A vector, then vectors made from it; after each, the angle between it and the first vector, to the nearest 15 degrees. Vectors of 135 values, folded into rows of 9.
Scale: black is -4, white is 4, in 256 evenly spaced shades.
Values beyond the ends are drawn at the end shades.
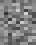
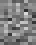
30 degrees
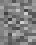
15 degrees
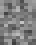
60 degrees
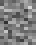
60 degrees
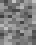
120 degrees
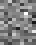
45 degrees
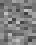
150 degrees
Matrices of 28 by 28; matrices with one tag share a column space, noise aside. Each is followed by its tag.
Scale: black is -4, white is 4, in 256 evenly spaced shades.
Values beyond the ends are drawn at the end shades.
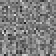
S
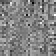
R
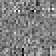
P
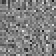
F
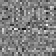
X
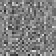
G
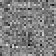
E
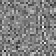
G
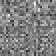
R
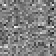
E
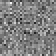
S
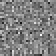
S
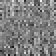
P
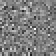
X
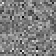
G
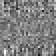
P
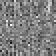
R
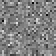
S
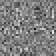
X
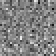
F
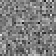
S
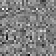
F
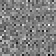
F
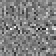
X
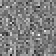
S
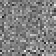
G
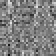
R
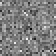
G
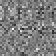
X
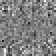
P
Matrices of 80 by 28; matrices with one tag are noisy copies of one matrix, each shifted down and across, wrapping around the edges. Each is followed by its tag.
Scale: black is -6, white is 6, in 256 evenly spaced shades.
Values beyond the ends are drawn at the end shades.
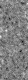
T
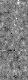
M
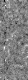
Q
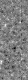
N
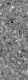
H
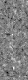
T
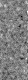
T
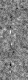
Q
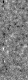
Q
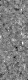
T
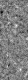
N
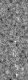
T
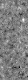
M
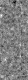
N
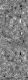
Q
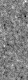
H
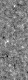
H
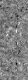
Q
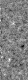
N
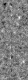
N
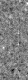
N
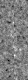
T
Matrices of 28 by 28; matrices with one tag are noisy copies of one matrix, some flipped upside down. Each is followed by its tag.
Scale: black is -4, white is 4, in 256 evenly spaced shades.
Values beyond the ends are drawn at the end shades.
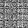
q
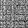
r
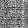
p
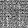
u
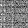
r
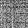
r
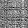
p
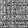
r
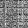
q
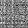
r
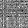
u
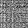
r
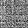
r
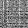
u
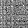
r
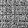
r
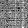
p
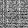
u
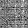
p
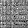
r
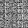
q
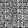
q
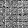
q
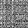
r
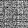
q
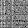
r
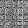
q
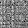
r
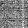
p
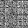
q
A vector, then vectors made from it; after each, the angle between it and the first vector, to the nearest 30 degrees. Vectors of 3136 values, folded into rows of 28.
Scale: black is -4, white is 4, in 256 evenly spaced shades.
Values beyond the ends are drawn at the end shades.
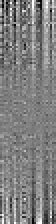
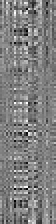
120 degrees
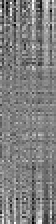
30 degrees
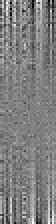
150 degrees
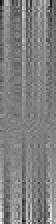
90 degrees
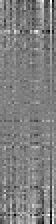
120 degrees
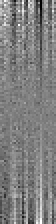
60 degrees
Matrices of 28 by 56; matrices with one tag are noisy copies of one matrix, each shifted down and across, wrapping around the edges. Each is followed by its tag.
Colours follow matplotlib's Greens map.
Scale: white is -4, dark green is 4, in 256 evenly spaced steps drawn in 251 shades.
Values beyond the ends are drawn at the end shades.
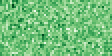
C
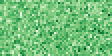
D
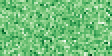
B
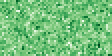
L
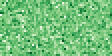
B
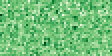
C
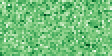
D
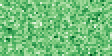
C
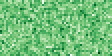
L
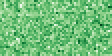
D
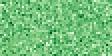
B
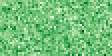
B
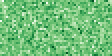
B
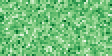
L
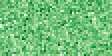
B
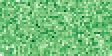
B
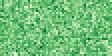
B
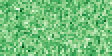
L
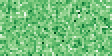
C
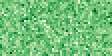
B
